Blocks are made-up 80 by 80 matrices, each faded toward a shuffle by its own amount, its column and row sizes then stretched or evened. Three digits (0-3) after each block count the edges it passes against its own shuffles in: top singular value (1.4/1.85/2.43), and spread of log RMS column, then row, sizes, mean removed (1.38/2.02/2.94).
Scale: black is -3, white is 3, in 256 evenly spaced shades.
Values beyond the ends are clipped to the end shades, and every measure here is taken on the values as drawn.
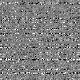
2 0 3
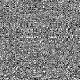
2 1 1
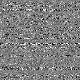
2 0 3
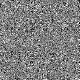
0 1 1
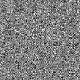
2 1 1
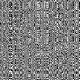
3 3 0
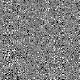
2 2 1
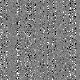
0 3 0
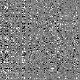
2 3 2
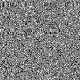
2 0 0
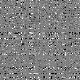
1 2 3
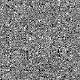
1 2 1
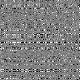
3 1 3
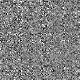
0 2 2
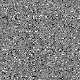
0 1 2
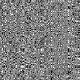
3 2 0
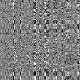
3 3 0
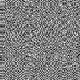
3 0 1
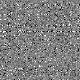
2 1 2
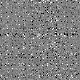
1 2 2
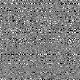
2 1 3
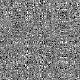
2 2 1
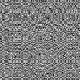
3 0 1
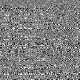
2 0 3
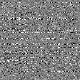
1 1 3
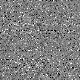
0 0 2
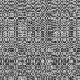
3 0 2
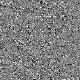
0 1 1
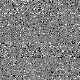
0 1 2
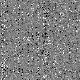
0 2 0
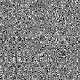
2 1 0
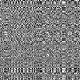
3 1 3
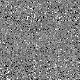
1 1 2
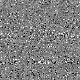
0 1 2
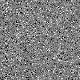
1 1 0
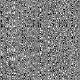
2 3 1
